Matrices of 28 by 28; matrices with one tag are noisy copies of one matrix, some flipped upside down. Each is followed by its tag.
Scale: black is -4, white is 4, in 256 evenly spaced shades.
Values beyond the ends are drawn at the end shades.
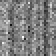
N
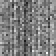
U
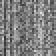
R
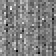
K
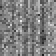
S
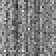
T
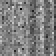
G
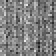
K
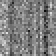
N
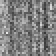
N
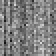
R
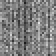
U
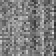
G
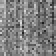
K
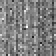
K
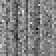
T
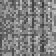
S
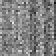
G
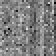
G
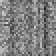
N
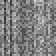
R
